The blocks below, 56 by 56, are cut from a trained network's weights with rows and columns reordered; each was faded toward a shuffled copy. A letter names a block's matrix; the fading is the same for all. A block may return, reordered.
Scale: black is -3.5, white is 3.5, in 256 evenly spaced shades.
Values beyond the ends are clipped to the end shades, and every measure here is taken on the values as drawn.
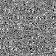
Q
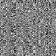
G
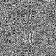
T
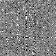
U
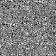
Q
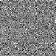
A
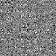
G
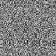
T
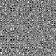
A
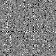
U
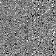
U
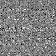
Q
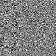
G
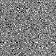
Q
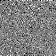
Q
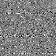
Q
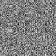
T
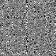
U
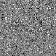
Q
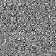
G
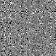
U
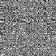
A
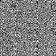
G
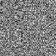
T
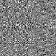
G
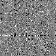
U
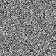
T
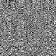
G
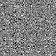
G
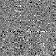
A
